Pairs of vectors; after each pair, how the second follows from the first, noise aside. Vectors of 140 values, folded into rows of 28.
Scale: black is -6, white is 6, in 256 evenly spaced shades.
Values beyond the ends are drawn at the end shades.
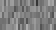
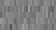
wrapped around, shrunk.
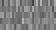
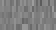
negated, shrunk.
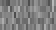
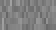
reversed, shrunk.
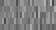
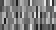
scaled up.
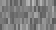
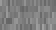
wrapped around, shrunk.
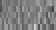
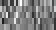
reversed, scaled up.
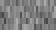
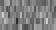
negated.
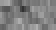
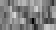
reversed, scaled up.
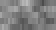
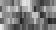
scaled up.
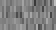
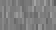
negated, shrunk.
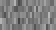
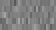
negated, shrunk.
